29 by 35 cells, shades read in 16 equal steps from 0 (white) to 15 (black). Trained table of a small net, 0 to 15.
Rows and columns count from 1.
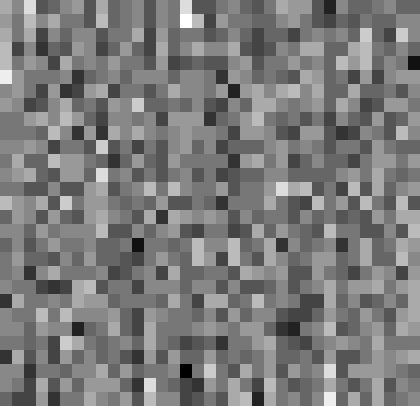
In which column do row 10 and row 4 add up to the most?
9
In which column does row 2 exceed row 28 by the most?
13
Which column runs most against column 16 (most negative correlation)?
28
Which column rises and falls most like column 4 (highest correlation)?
6
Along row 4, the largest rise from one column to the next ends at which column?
2
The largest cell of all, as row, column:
27, 16
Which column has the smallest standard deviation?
11
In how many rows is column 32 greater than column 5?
11
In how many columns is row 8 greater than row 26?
13
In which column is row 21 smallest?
8
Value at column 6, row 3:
9
